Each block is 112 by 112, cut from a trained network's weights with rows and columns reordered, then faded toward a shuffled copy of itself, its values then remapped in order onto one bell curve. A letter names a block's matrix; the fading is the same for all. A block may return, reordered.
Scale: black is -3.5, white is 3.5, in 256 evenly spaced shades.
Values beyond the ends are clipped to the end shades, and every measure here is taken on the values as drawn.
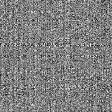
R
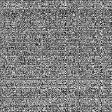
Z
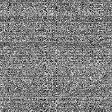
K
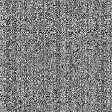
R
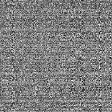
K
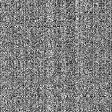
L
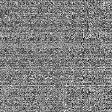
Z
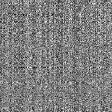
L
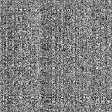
L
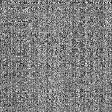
L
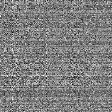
Z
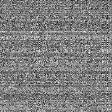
Z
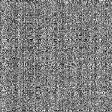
L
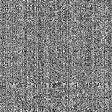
L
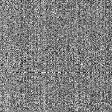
R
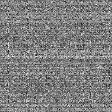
Z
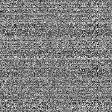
Z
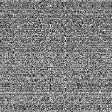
Z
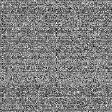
K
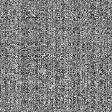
L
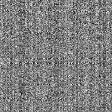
L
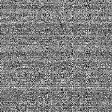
Z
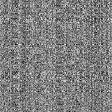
L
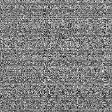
K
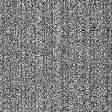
L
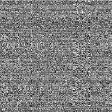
K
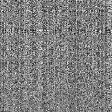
L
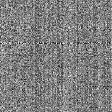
R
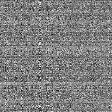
K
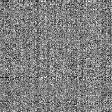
R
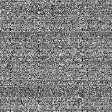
K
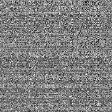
K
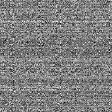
Z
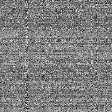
K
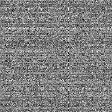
Z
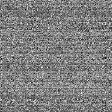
K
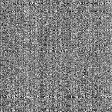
L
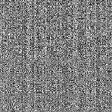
L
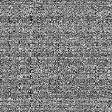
K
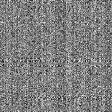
L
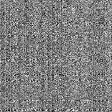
R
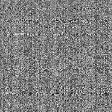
R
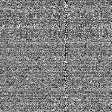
K
